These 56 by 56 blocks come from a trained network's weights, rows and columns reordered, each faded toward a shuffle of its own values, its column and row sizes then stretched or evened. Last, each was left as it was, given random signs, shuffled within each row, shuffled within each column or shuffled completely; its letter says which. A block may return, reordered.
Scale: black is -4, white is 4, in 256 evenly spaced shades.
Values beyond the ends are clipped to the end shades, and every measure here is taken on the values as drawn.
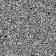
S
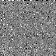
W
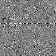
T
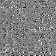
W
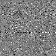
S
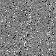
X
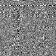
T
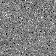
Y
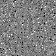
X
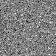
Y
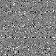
T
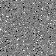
X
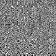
T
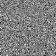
W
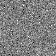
X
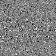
S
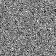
Y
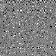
T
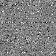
S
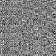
T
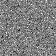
Y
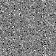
X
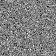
Y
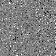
X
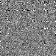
W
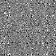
W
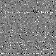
W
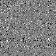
W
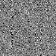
W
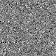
S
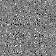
W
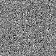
X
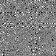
T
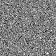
Y
